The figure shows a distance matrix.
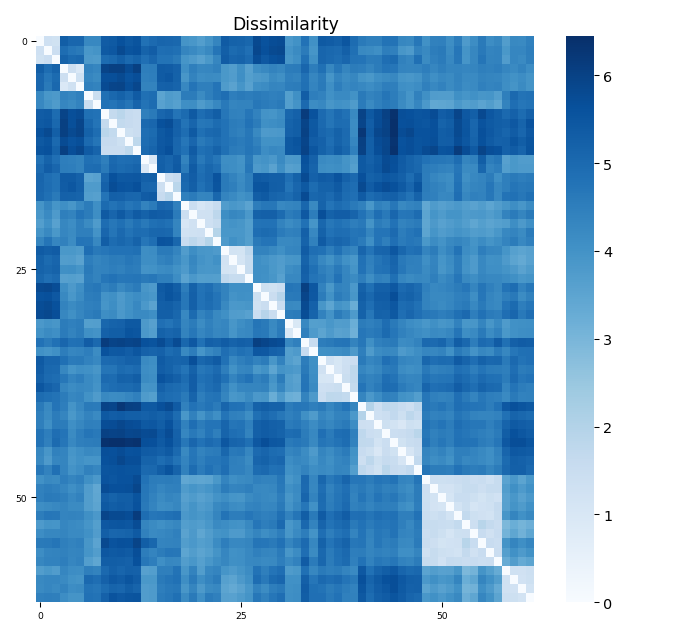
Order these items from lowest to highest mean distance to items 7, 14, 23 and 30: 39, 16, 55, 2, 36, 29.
29, 39, 36, 55, 16, 2
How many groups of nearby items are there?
15
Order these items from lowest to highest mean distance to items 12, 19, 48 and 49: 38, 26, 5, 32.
26, 32, 5, 38
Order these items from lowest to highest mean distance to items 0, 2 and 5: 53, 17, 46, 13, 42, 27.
53, 46, 42, 13, 17, 27
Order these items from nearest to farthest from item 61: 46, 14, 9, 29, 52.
14, 52, 29, 46, 9
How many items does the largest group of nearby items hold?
10
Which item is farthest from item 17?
33
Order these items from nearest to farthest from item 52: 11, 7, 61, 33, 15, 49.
49, 7, 61, 15, 33, 11
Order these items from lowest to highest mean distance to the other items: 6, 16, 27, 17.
6, 27, 17, 16
